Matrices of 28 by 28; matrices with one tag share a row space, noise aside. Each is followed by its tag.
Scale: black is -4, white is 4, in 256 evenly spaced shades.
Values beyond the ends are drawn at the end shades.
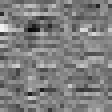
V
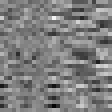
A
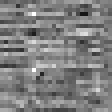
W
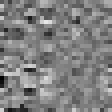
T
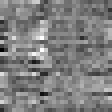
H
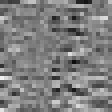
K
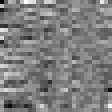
T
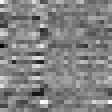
H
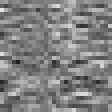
K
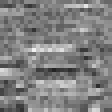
W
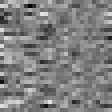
T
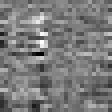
H
